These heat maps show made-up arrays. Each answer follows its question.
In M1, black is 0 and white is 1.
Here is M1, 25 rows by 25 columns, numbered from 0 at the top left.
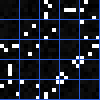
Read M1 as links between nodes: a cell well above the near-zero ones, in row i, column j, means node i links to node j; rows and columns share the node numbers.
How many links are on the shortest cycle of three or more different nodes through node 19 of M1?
5
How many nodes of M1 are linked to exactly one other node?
9
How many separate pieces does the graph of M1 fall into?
6
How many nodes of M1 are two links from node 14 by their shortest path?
4
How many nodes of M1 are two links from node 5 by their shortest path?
3
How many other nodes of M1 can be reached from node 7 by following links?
2
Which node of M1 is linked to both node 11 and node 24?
node 9
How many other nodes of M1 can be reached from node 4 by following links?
7
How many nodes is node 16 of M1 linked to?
2
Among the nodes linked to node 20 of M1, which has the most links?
node 2
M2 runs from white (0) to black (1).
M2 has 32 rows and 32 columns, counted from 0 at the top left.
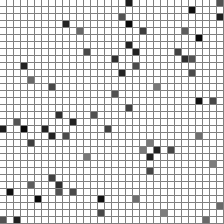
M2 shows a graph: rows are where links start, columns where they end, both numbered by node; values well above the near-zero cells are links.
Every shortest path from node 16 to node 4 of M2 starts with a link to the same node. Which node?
node 8
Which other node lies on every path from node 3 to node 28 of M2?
node 19
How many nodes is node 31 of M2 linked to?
3
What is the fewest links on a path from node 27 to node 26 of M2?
2
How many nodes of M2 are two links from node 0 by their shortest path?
5
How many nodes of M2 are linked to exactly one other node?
10
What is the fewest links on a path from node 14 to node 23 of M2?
2
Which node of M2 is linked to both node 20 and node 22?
node 21
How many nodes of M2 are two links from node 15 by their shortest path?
3
